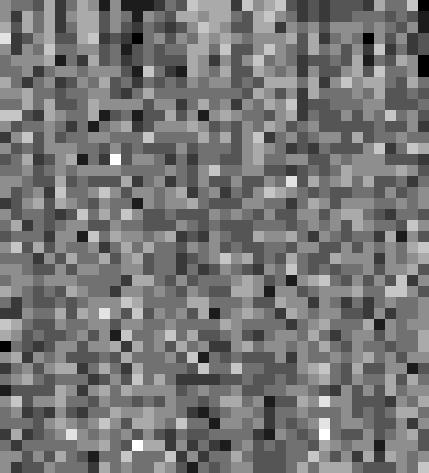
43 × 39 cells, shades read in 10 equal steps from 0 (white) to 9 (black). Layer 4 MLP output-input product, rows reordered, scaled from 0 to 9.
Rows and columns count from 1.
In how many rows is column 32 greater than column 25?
16
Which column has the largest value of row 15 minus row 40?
30
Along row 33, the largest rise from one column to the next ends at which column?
19
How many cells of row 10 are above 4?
22
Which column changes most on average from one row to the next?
12
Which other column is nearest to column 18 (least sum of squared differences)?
26
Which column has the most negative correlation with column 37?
25
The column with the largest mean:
4
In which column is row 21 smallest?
38
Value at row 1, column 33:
6
